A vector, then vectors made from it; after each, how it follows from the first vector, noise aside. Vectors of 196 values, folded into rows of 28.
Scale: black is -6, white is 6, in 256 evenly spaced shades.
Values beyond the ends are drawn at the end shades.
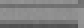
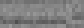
wrapped around, shrunk.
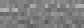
wrapped around, negated, partly zeroed.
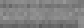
shrunk.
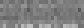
negated, partly zeroed.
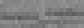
wrapped around, shrunk.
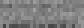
partly zeroed.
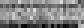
scaled up.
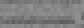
wrapped around, shrunk.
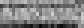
scaled up.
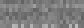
negated, partly zeroed.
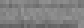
shrunk.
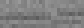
wrapped around, shrunk.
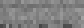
partly zeroed.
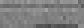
partly zeroed.
